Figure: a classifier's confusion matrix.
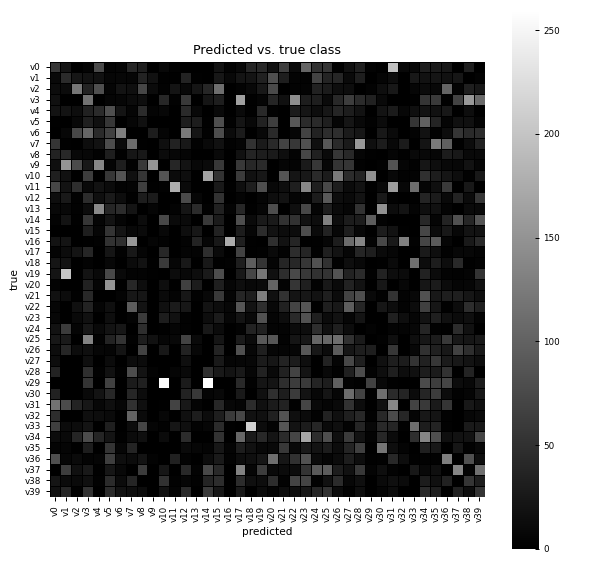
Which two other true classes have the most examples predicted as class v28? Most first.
v7, v16
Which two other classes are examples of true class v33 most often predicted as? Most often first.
v18, v21
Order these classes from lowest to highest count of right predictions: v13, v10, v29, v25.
v13, v29, v10, v25
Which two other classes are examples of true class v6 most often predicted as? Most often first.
v12, v3
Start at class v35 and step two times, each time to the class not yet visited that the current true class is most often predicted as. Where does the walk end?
v27
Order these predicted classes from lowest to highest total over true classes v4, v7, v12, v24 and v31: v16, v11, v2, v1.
v16, v2, v11, v1
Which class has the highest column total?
v23
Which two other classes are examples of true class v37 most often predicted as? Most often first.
v17, v39
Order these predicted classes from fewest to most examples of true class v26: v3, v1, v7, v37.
v7, v3, v1, v37
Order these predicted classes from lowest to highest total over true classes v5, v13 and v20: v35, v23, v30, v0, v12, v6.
v0, v6, v35, v12, v23, v30
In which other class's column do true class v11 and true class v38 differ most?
v31
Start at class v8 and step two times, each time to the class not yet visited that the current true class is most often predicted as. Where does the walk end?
v19
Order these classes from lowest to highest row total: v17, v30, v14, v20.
v17, v20, v30, v14
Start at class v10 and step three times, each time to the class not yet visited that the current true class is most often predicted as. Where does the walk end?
v3
